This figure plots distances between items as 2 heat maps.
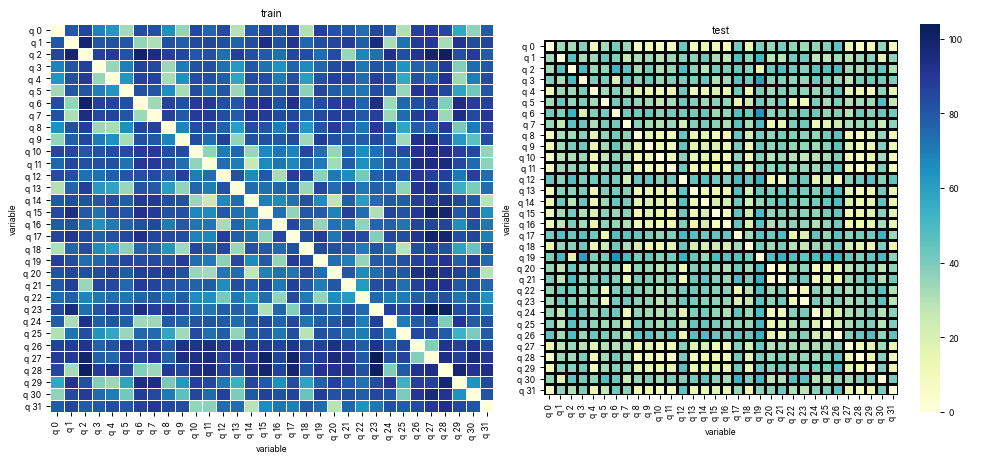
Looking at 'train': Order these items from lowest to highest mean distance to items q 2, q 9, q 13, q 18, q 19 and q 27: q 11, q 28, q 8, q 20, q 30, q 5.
q 5, q 30, q 8, q 11, q 20, q 28
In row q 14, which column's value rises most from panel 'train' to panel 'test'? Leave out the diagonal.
q 20
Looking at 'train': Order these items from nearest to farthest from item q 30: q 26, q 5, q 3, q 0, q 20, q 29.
q 0, q 5, q 29, q 3, q 20, q 26
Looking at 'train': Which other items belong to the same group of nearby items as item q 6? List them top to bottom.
q 1, q 7, q 24, q 28
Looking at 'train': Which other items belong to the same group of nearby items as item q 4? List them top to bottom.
q 3, q 8, q 29
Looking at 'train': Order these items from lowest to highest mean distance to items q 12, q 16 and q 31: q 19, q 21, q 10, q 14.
q 19, q 14, q 10, q 21
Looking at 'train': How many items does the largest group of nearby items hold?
7
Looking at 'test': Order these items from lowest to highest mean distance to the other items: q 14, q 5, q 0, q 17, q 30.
q 0, q 14, q 5, q 30, q 17
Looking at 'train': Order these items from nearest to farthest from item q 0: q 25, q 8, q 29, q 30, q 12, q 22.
q 25, q 30, q 29, q 8, q 22, q 12
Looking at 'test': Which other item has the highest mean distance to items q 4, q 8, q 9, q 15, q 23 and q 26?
q 19
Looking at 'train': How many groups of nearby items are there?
8
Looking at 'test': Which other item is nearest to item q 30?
q 1
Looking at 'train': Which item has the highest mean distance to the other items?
q 27
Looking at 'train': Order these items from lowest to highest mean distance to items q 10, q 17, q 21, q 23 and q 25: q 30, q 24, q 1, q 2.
q 2, q 30, q 24, q 1
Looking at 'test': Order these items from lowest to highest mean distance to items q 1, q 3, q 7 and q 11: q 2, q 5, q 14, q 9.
q 9, q 14, q 5, q 2
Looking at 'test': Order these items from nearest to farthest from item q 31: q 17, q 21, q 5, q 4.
q 4, q 5, q 17, q 21
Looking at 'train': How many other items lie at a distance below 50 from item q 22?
3
